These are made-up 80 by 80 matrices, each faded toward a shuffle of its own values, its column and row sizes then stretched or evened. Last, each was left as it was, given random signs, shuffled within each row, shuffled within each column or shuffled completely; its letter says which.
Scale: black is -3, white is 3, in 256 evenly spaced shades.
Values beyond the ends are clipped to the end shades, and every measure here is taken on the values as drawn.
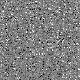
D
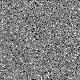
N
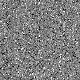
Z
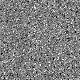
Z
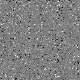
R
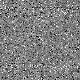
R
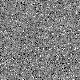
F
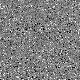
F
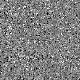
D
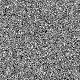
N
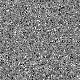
F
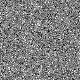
Z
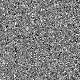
Z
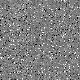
D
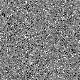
Z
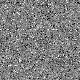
F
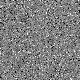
N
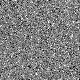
N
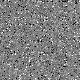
R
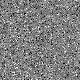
Z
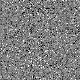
R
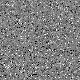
F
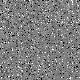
R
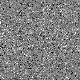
R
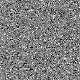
D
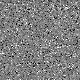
F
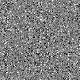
D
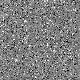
Z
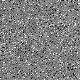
R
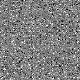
D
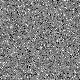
N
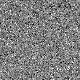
Z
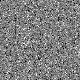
Z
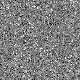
R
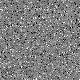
N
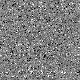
F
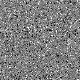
R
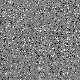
R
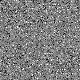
F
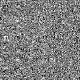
D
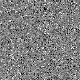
D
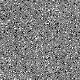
D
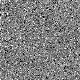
Z
